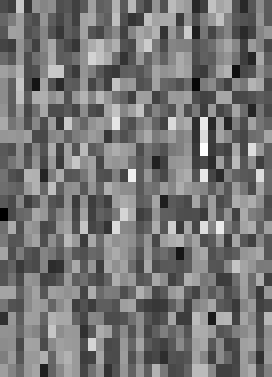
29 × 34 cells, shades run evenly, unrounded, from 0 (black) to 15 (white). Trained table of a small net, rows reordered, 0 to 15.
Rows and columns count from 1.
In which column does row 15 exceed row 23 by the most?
33
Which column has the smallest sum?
21
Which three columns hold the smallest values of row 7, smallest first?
25, 5, 8
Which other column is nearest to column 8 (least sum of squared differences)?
4
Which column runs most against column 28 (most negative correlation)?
17
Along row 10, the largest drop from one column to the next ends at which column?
27
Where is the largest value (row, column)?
12, 26
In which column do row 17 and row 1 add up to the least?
1
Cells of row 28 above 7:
17
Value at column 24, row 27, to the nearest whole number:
6
